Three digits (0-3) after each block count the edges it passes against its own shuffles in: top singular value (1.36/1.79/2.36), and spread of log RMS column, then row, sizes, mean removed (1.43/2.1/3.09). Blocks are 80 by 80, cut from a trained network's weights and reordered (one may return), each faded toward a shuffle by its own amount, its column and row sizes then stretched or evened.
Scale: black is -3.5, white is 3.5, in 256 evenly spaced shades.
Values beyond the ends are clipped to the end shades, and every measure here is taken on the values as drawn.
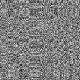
3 1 0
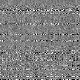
2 1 3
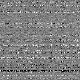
2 1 3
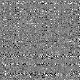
0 2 3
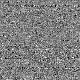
0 0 2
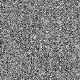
1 1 0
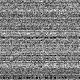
3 1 2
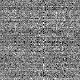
2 2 0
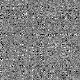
0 2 2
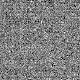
0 1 0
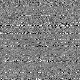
1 0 3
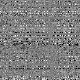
1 2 3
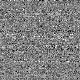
0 0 2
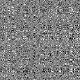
2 2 2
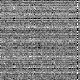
3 2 2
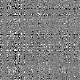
2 3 2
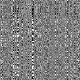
3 3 0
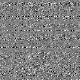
0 1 3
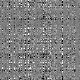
2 3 2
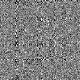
2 2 1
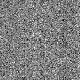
1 0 0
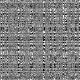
3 3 0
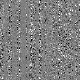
0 3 0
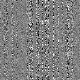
0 3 0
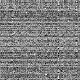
3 2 0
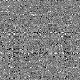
2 0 2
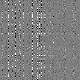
3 3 0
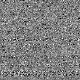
0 1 2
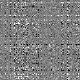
2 3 2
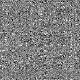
1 1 2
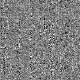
0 2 1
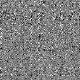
0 2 2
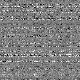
1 1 3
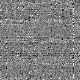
1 2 1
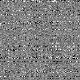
1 1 3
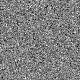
0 0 1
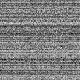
3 0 2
